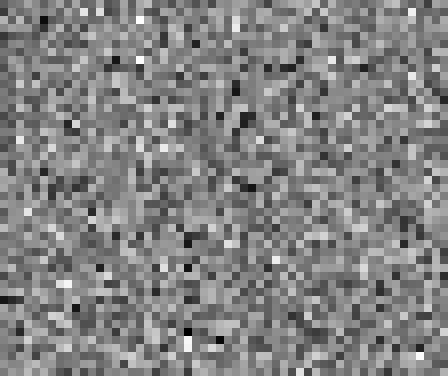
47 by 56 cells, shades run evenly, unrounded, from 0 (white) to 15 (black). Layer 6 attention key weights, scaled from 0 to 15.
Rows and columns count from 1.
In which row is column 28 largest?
43
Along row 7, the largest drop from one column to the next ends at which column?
55
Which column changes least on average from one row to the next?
47
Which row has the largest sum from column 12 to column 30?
40
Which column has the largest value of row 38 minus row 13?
16
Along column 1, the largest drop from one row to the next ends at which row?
39
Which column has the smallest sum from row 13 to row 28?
54
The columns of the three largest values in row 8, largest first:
15, 38, 51
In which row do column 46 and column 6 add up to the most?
3
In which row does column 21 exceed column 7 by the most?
5
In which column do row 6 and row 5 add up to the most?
21
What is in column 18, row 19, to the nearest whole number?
2
